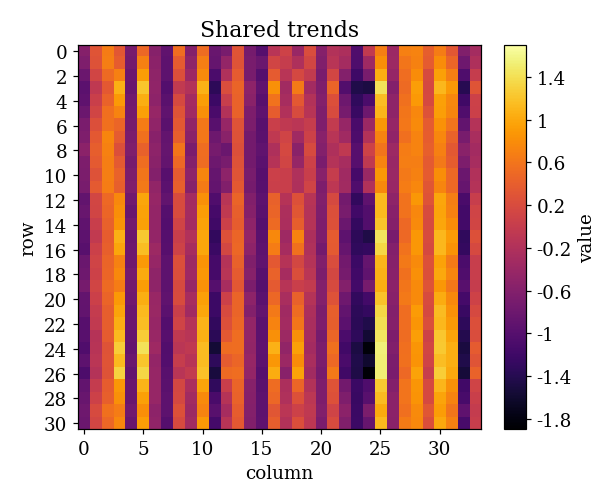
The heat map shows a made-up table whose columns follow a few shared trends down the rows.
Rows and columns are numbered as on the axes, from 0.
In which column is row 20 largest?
25
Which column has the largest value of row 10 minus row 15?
24
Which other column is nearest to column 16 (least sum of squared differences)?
18
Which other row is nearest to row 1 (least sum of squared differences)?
10
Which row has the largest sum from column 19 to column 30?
8
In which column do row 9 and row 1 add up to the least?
23
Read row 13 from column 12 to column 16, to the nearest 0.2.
0 0.4 -0.6 -1 0.4
